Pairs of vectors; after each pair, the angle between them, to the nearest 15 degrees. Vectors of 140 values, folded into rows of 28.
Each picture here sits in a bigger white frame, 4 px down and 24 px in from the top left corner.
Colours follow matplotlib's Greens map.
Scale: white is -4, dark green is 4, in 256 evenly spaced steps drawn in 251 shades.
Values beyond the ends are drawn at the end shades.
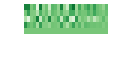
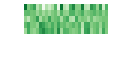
60 degrees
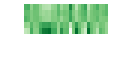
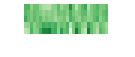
15 degrees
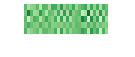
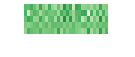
150 degrees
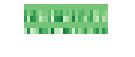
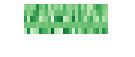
30 degrees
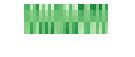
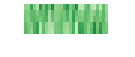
150 degrees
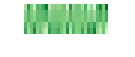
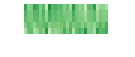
135 degrees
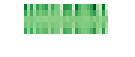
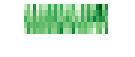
135 degrees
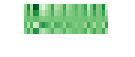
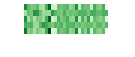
75 degrees
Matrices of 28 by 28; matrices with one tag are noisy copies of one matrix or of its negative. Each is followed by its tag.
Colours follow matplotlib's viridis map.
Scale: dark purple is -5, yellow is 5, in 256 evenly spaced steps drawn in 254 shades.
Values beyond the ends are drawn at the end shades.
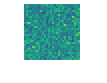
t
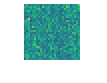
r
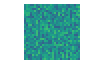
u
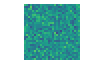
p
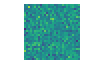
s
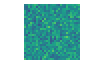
s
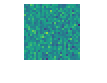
u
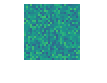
s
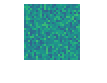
u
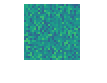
s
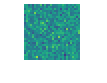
u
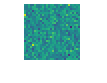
s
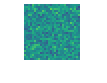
p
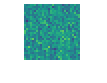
r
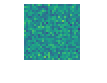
p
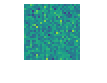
r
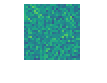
t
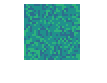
t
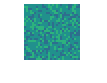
p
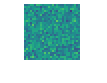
p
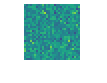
s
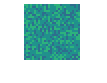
s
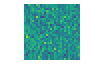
u
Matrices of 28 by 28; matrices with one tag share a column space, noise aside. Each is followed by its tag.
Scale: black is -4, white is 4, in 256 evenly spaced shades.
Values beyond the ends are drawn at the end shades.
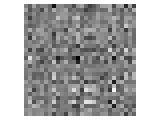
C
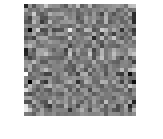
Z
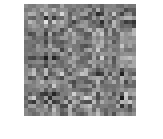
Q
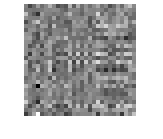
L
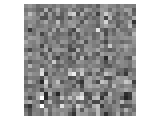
Q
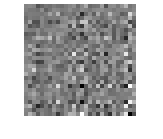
L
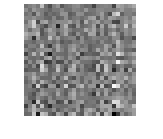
L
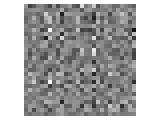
Z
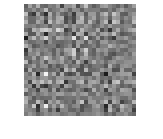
Z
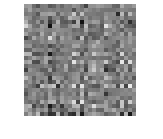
L
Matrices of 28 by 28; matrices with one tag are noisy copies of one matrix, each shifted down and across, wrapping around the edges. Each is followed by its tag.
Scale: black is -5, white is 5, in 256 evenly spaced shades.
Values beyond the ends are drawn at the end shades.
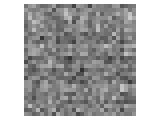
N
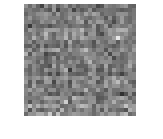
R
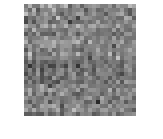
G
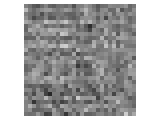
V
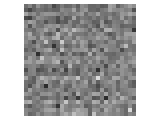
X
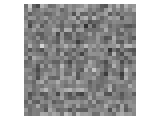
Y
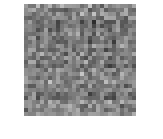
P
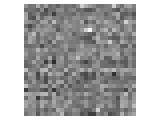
X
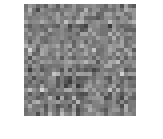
Y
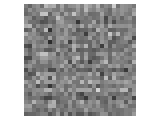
R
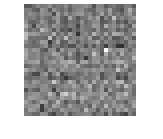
P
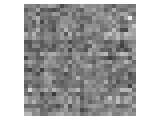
V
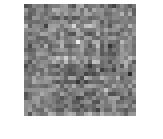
V
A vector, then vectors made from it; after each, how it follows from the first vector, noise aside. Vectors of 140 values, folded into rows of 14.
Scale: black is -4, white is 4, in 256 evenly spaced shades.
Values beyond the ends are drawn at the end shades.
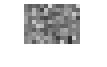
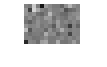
reversed, negated, partly zeroed.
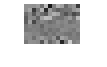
negated, partly zeroed.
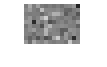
negated, partly zeroed.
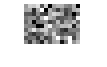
negated, scaled up.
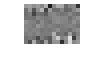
negated, partly zeroed.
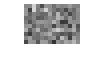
reversed, negated.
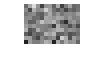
reversed, negated.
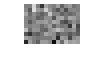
reversed, negated.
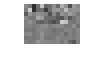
reversed, partly zeroed.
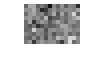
sign-scrambled.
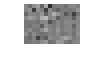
negated, partly zeroed.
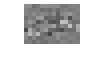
reversed, partly zeroed.
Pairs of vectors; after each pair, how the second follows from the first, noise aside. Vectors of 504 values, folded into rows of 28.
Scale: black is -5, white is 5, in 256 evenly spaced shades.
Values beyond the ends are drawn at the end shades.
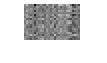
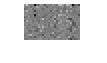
partly zeroed.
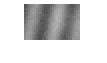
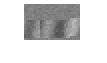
wrapped around, partly zeroed.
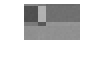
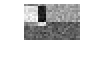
negated, scaled up.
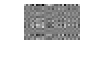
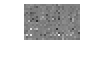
wrapped around, negated, partly zeroed.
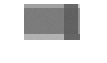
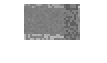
partly zeroed.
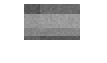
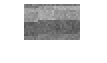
wrapped around, negated.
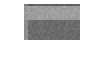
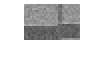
wrapped around, negated.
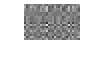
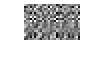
reversed, negated, scaled up.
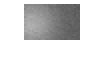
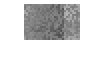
wrapped around, partly zeroed.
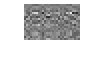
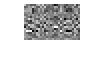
reversed, negated, scaled up.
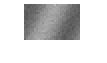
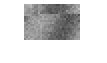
wrapped around, negated.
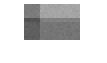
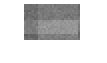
wrapped around, shrunk.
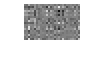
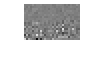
wrapped around, partly zeroed.
